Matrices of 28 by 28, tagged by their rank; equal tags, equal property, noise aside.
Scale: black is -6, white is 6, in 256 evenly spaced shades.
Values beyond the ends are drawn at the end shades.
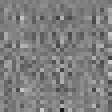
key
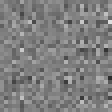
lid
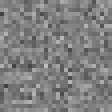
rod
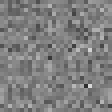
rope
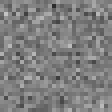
rod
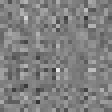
lid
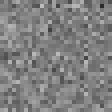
rod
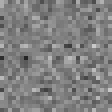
lid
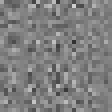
lid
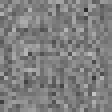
rod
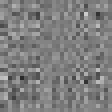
key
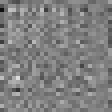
lid
